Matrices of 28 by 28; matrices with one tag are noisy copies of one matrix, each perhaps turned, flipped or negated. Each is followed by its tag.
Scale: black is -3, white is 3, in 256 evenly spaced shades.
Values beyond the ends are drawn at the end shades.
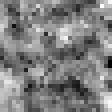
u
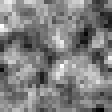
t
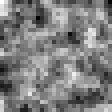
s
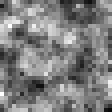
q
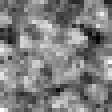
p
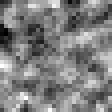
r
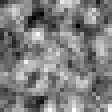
p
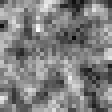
r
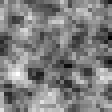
p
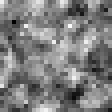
p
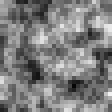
q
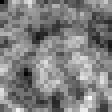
q
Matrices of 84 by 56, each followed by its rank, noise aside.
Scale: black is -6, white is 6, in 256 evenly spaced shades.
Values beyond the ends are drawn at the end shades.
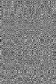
five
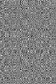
five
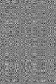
five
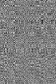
seven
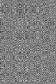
five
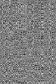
seven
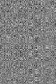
seven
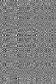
four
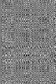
five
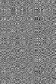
five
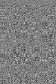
six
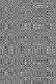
four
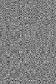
seven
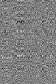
six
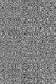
five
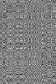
four
